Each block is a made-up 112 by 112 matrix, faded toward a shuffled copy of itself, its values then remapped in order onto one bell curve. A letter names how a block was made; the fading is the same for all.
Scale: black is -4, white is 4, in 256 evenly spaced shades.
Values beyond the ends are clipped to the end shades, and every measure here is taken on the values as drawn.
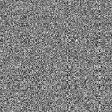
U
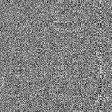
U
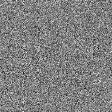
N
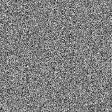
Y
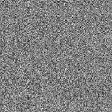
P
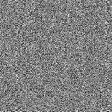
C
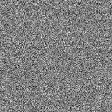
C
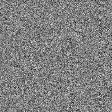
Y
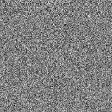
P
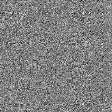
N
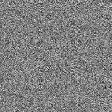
C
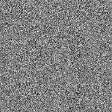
N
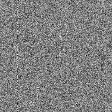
Y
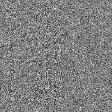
N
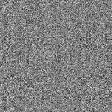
C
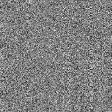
P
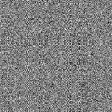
U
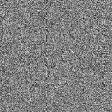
P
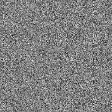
N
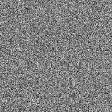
C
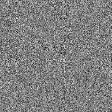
N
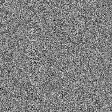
Y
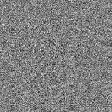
C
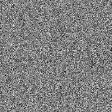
N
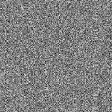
P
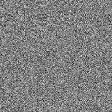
C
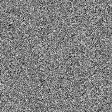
Y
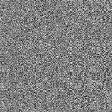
U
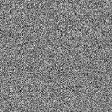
P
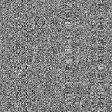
U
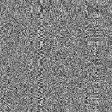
U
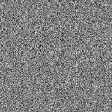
P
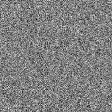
C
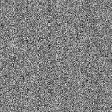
P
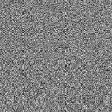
U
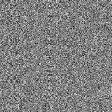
P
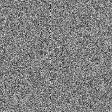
Y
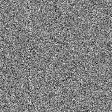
Y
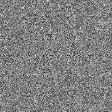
N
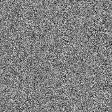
Y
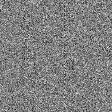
Y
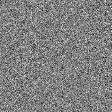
Y
